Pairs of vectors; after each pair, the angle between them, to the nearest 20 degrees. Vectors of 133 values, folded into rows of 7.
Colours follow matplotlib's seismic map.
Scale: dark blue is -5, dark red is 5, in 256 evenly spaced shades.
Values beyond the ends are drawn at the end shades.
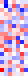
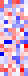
60 degrees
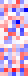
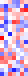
120 degrees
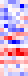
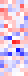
140 degrees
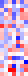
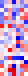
20 degrees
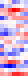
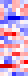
120 degrees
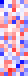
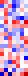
120 degrees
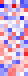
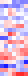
80 degrees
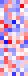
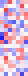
40 degrees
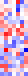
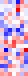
160 degrees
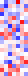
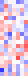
120 degrees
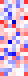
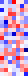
120 degrees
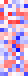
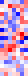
100 degrees
